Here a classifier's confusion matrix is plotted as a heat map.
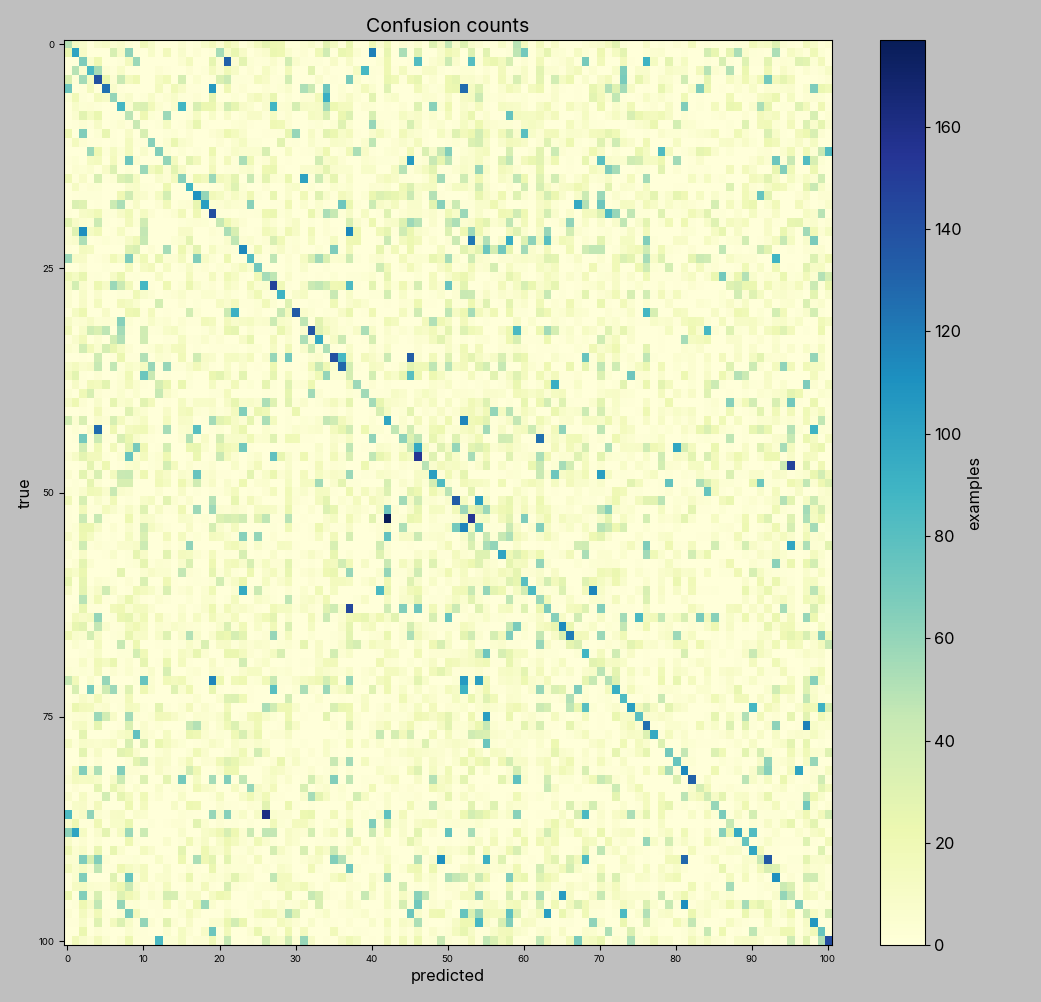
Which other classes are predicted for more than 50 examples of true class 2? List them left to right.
9, 21, 46, 53, 68, 76
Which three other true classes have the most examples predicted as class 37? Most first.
63, 21, 27
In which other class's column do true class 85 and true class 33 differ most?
97
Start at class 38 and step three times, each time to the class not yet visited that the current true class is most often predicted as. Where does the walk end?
55
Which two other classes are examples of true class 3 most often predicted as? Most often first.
39, 73
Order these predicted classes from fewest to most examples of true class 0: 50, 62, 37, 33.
33, 62, 37, 50
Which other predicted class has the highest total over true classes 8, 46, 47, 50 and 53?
42
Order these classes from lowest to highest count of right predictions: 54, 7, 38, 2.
38, 2, 54, 7
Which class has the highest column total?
37
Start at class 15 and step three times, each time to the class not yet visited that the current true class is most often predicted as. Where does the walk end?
27
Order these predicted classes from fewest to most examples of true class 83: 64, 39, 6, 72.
39, 64, 6, 72
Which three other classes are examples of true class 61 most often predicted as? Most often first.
69, 23, 41
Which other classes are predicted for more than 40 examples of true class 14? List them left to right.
10, 44, 54, 71, 72, 94
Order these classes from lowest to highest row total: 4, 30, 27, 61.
30, 61, 4, 27
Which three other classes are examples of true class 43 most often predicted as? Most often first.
4, 98, 17
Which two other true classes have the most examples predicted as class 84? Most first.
32, 50
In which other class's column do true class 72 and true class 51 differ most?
54
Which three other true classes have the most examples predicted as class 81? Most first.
91, 96, 7
